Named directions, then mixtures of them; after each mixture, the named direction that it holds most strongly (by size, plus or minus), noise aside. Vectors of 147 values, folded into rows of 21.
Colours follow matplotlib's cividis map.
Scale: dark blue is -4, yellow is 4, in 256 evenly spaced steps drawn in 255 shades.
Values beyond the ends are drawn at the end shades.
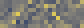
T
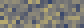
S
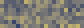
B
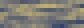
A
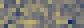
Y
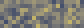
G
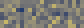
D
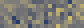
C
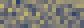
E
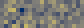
G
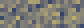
S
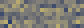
B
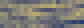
A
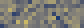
T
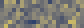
Y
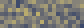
E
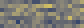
A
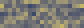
E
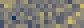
C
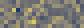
D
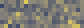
Y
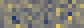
C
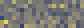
D
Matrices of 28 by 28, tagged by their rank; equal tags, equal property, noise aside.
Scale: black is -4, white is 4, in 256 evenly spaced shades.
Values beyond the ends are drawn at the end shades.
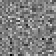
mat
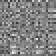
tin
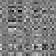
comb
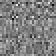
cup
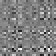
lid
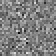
mat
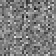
mat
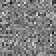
mat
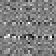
comb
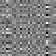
lid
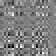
lid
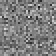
mat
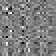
comb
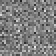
cup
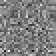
cup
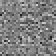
cup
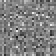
cup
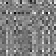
comb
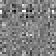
comb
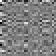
lid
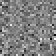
cup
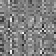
tin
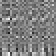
lid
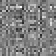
tin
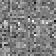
cup
